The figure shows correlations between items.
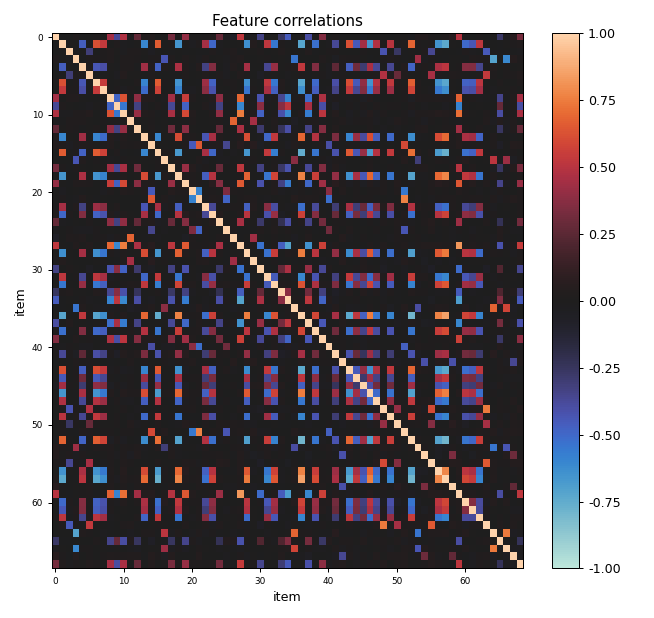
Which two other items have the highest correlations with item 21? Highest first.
51, 14
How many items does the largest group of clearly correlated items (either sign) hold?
27
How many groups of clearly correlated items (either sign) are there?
7
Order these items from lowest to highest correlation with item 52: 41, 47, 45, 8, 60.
60, 41, 8, 45, 47
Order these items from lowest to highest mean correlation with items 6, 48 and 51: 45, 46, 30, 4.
46, 4, 30, 45
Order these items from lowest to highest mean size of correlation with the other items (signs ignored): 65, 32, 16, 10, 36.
16, 65, 10, 32, 36
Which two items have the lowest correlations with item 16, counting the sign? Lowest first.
3, 53
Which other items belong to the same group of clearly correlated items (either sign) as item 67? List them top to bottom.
42, 54, 58
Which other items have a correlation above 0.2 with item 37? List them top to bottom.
9, 30, 33, 34, 65
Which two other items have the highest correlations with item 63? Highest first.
48, 55
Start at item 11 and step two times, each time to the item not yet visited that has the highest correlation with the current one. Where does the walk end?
29
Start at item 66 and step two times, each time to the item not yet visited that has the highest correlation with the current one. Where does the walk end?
35
